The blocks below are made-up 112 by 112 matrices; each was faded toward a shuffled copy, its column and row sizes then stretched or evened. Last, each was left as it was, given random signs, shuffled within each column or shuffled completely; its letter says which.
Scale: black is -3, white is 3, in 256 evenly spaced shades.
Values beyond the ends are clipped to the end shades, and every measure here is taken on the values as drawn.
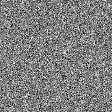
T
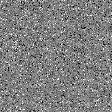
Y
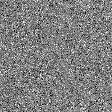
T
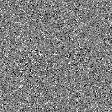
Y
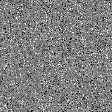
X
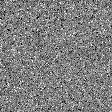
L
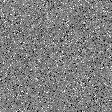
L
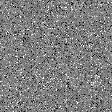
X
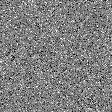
L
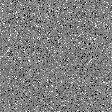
X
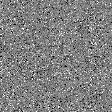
X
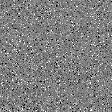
Y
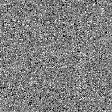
Y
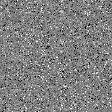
X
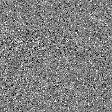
X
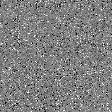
Y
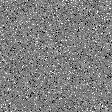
L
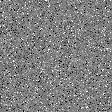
L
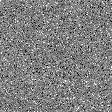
L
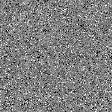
X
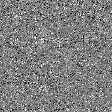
X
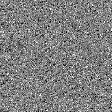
Y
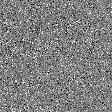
X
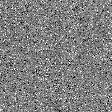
T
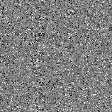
Y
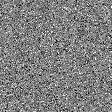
L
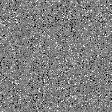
Y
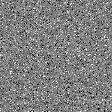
T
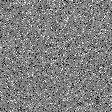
L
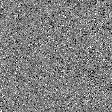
T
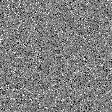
T
